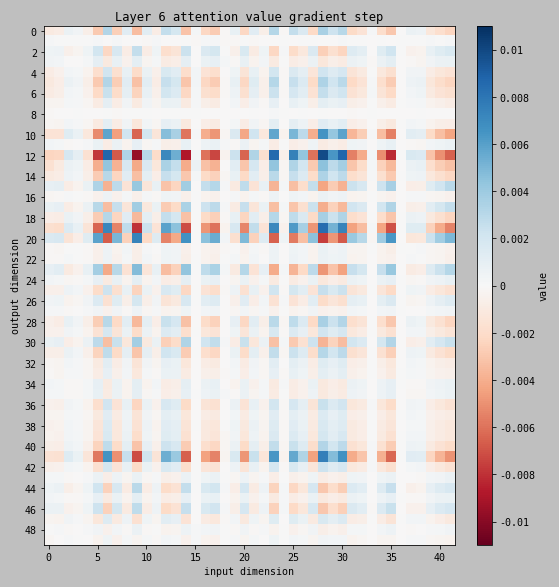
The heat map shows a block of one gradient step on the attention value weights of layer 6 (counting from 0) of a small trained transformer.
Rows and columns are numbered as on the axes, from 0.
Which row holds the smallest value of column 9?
12
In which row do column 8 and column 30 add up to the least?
20
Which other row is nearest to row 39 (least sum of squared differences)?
29
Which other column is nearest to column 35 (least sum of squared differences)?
14
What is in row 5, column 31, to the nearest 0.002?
-0.002
